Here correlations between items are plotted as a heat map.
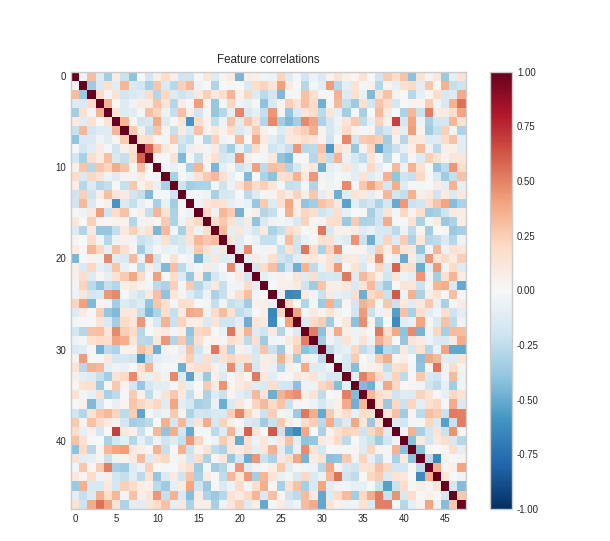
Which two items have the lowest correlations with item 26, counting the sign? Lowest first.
24, 39
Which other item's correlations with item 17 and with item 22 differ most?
10
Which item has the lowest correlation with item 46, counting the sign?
30
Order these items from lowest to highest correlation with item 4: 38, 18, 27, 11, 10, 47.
18, 27, 11, 38, 10, 47
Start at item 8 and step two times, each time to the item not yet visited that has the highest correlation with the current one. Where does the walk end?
20
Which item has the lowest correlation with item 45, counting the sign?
38
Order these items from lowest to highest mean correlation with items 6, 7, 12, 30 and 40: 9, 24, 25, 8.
25, 24, 9, 8
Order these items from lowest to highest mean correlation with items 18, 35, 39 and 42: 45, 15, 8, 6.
45, 8, 6, 15
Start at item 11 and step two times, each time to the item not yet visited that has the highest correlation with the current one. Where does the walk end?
28
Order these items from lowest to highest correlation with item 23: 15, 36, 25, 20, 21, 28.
15, 28, 20, 25, 21, 36
